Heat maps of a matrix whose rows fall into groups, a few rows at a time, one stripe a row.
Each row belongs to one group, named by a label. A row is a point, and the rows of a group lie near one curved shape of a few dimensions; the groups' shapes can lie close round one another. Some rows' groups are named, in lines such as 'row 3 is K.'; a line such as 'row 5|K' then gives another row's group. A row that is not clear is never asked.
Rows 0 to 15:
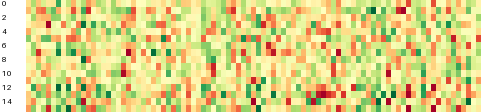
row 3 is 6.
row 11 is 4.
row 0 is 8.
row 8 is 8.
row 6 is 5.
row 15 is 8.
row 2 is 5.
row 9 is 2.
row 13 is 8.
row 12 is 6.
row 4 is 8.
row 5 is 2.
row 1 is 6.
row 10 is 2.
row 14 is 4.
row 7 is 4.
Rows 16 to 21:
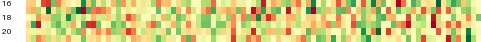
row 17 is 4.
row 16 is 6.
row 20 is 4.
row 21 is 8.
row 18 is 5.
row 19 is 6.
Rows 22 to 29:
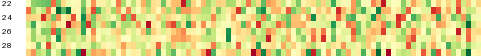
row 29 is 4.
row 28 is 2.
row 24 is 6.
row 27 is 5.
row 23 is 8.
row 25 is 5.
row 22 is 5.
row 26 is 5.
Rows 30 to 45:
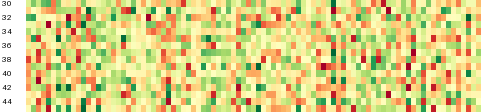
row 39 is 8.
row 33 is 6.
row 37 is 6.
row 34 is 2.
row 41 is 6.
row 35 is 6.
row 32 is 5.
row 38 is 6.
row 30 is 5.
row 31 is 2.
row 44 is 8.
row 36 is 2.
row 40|8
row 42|8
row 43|2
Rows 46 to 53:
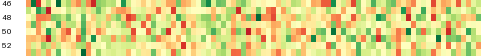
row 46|6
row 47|2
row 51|6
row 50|8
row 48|5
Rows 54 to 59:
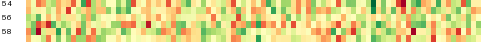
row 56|2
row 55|8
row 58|6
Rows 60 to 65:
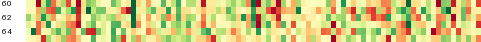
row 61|2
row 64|6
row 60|2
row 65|2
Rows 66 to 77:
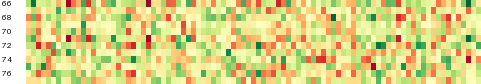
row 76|5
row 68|6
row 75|2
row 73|5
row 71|5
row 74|8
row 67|5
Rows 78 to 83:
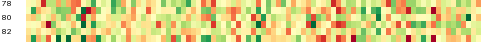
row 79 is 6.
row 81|6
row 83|6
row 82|4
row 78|2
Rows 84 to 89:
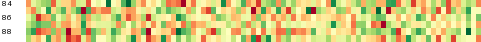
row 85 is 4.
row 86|5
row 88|5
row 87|5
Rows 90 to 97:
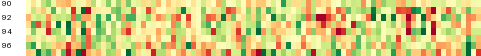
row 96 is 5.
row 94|6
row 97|4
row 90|8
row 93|6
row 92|8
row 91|6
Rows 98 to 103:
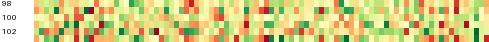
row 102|5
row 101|8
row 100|2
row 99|4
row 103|4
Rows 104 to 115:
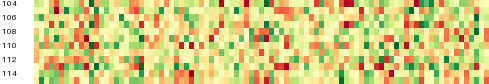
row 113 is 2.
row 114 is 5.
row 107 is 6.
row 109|2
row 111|4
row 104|6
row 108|4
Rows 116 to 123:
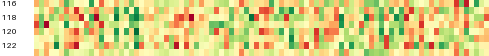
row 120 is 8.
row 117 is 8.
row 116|8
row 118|4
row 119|6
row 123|8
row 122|8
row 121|8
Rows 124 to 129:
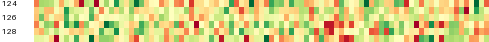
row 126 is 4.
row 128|8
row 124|4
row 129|6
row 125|8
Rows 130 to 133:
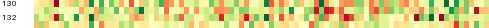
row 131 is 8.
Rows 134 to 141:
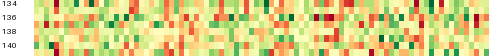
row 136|8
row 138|4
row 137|6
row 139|8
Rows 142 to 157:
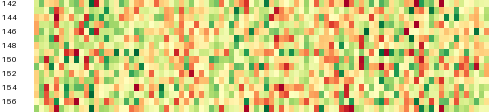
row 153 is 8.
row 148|5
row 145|8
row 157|6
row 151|2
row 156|8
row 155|4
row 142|6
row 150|6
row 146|4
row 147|2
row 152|4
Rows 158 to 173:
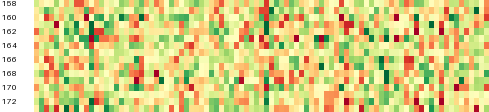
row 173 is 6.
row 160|2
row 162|8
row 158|2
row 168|5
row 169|4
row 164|4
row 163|4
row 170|4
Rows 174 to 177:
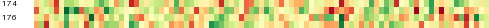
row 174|2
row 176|8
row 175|8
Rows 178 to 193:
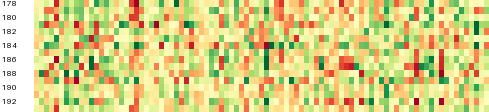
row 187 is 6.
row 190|4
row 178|2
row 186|6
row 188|6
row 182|4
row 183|4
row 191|4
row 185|5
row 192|6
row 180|2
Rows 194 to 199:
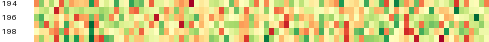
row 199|8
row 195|2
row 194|4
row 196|5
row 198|6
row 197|4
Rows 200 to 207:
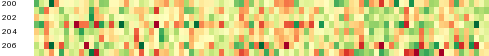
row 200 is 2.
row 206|2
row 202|8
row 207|6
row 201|5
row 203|5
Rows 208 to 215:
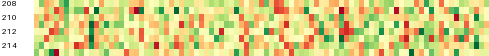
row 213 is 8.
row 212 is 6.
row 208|5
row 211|4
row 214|5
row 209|2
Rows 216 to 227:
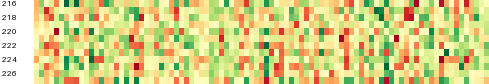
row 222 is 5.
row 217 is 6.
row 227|8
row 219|4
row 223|6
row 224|8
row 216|8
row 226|5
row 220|6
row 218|6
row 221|2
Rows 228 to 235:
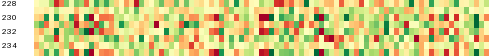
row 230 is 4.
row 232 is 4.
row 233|8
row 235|4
